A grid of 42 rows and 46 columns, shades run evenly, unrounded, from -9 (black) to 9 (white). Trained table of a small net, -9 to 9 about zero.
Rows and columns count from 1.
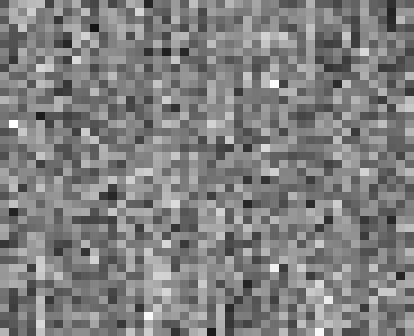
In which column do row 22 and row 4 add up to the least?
11
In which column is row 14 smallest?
20
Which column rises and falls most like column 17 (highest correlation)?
23
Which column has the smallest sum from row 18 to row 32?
44
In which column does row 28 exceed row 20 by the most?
25
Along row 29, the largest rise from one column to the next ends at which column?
17
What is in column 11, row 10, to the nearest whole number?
-2
